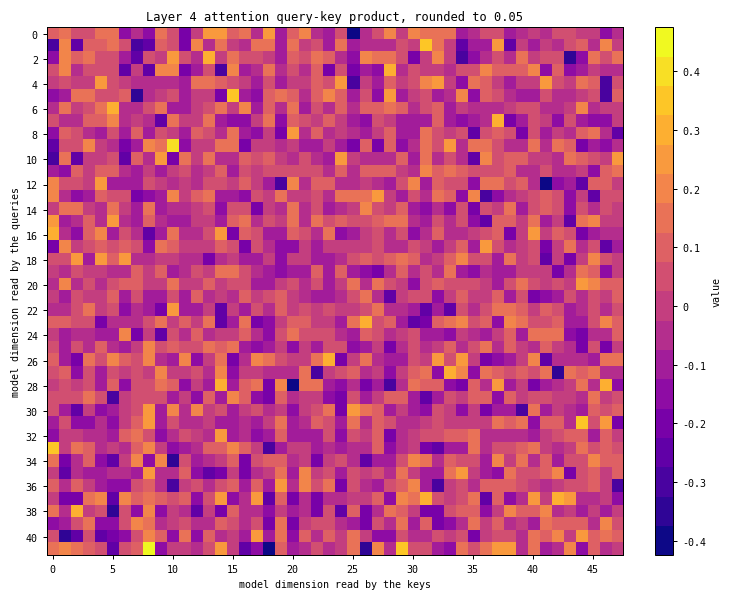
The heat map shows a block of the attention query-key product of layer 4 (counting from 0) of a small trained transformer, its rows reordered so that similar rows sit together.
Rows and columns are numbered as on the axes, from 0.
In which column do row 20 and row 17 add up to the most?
1
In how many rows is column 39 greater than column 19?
19
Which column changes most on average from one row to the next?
14
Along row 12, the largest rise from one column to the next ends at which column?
20
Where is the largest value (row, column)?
41, 8
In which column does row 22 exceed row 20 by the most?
37
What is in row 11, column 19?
0.05
